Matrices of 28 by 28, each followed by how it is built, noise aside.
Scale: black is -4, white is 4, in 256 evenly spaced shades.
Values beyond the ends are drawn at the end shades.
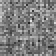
blocks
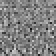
repeating columns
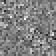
block diagonal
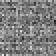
blocks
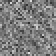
Toeplitz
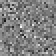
block diagonal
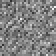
Hankel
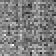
blocks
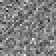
Hankel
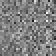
low rank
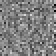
low rank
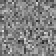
repeating columns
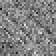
Toeplitz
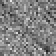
Toeplitz
